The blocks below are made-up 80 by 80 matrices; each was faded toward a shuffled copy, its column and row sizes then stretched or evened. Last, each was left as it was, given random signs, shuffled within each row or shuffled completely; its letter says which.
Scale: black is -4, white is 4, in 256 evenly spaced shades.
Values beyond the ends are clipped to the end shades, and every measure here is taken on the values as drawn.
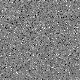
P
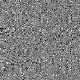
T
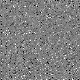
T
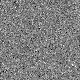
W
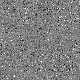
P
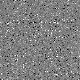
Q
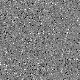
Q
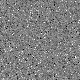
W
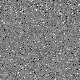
P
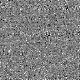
T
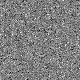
W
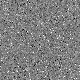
W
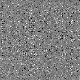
T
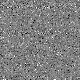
P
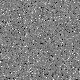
W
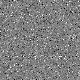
P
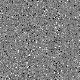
Q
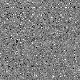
T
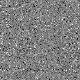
Q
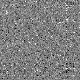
T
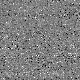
P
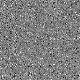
T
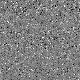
P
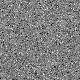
W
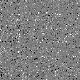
T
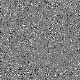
Q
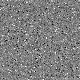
W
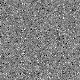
Q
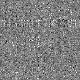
T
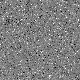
W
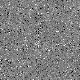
Q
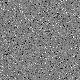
W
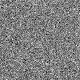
W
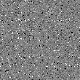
T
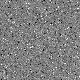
W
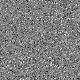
P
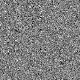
Q
